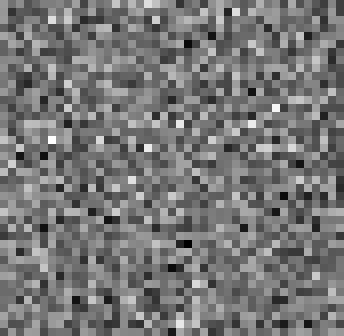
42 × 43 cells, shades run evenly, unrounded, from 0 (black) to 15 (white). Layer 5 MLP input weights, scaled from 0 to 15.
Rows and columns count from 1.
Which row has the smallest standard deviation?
30
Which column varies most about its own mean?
23
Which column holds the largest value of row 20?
27
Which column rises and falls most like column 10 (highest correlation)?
15
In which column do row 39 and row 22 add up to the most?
25
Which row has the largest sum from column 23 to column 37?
2
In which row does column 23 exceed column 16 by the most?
16
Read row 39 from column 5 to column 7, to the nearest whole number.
10 7 5
